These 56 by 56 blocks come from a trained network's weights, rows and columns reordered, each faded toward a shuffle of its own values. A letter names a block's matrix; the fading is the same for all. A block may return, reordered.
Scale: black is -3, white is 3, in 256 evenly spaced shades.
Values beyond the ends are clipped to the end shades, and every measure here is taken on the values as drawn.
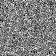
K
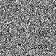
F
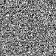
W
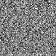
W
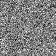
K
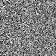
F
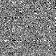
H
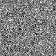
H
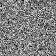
F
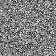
K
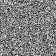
F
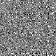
H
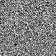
F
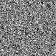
K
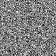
F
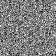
F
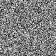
F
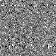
H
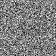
F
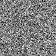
K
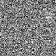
W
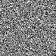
F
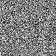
F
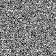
F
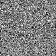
K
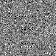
H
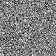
K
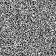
F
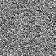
W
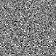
H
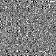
H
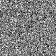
K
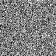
F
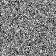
F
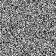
F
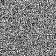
F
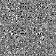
H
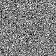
K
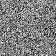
K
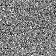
K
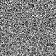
W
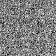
K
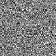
W
